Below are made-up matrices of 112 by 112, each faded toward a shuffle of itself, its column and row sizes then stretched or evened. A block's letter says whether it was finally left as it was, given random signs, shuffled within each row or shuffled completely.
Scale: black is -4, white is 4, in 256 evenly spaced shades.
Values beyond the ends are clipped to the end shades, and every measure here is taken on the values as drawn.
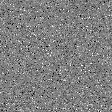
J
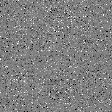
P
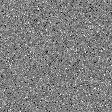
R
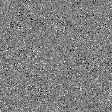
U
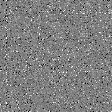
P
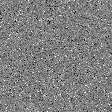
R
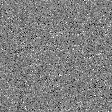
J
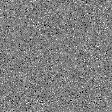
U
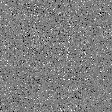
U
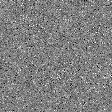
J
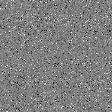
U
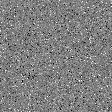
R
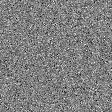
R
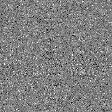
P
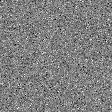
R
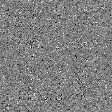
P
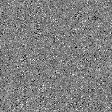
P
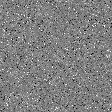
R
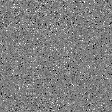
P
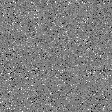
U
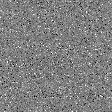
J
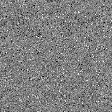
P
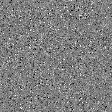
U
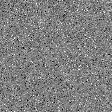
J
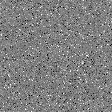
J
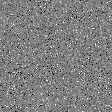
J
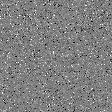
J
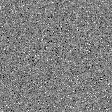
R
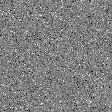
R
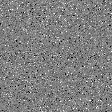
J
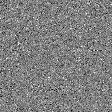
J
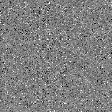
P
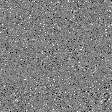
J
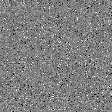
P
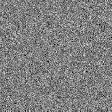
P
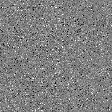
P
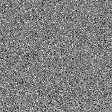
U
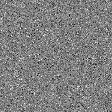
P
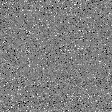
J
